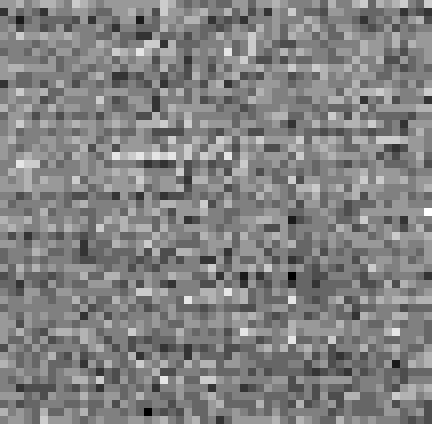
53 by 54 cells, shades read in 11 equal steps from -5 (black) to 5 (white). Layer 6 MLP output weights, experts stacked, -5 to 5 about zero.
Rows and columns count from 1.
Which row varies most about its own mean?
20
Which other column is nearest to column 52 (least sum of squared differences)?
53
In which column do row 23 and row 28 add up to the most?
46
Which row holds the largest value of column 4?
21
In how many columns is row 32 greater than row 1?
10
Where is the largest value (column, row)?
54, 27
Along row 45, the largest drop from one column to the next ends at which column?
18
